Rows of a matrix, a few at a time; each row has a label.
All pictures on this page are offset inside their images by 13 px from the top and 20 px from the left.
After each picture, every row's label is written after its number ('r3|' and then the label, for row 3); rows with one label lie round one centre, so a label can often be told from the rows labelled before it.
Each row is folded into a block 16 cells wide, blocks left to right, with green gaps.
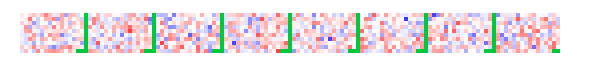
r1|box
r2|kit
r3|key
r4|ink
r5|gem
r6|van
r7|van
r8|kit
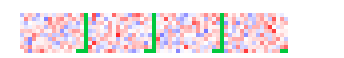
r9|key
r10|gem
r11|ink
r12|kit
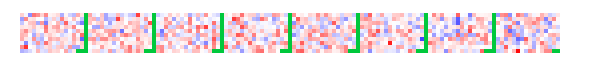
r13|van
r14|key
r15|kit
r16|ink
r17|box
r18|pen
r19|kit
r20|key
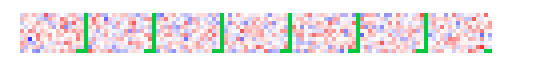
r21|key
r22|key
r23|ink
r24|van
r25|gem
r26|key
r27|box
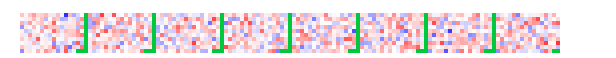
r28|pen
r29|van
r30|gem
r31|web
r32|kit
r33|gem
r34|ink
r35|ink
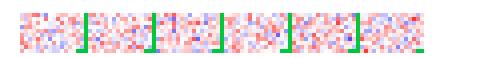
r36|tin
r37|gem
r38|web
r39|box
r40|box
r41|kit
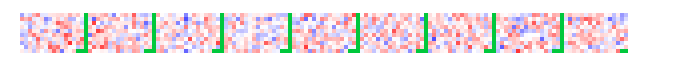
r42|ink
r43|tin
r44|kit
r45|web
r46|van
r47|gem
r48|gem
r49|key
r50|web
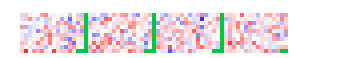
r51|box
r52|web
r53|van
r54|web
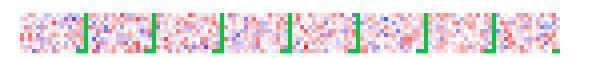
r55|pen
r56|gem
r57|pen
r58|gem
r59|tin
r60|ink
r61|ink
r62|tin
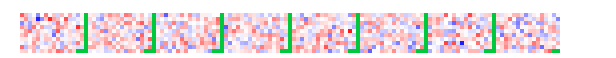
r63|key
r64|web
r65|gem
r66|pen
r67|van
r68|pen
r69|ink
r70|kit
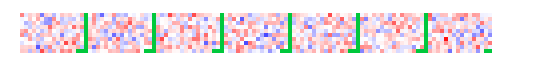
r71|kit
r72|key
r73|van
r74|tin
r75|kit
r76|web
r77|tin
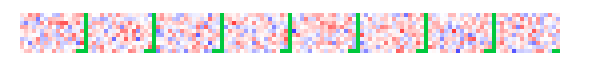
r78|ink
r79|web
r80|box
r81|ink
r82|gem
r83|kit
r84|box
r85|web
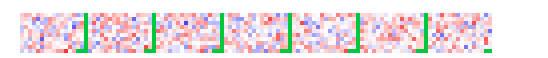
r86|key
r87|web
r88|van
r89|tin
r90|tin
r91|kit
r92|pen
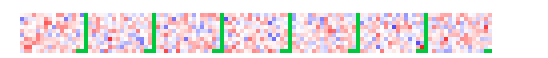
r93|web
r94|box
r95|gem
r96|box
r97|kit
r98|web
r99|ink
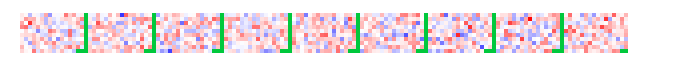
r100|gem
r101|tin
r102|pen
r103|ink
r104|box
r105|tin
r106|key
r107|key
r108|key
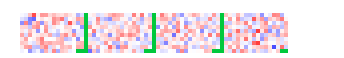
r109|web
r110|box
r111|tin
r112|gem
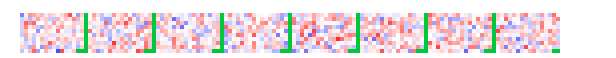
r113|web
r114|key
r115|tin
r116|gem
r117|pen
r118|gem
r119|pen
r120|ink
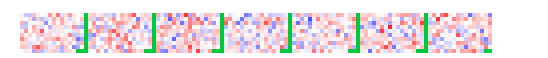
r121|van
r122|web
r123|van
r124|tin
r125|gem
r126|tin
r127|gem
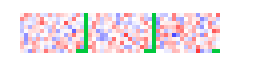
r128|tin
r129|kit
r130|van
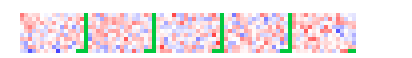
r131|pen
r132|web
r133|ink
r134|van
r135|tin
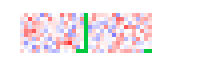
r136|ink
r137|key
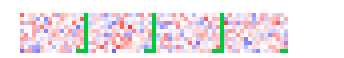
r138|gem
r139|van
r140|pen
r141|tin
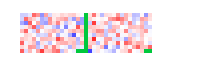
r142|van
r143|web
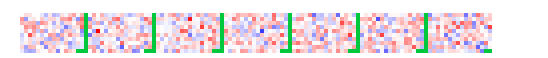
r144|pen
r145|gem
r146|kit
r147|ink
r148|kit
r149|ink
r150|pen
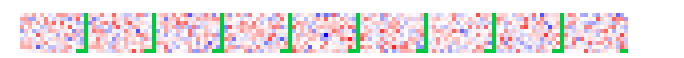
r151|web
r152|web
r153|pen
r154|van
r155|kit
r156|van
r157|box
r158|key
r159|kit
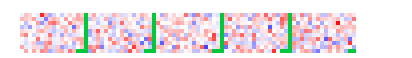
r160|key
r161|box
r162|pen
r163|key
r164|box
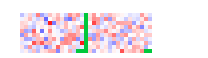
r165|ink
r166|box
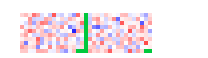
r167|tin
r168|kit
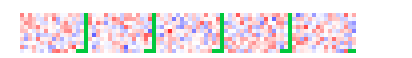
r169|box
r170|pen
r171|tin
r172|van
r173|van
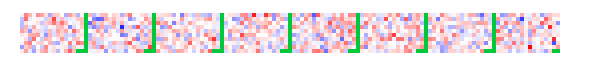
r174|key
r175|web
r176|kit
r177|web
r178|gem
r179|box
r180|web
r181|van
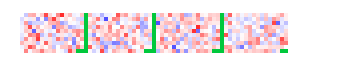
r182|key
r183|box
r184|web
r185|kit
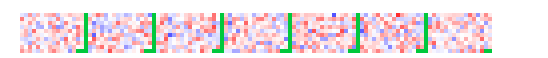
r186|ink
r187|key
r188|box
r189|pen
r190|gem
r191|web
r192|web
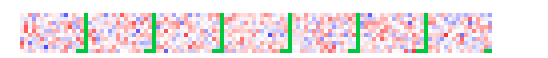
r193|web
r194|key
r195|van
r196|tin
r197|gem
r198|web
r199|kit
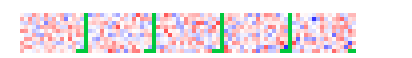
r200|van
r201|key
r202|key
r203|kit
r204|gem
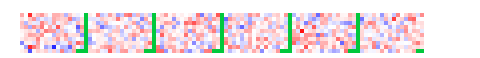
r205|pen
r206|key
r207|key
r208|van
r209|tin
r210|kit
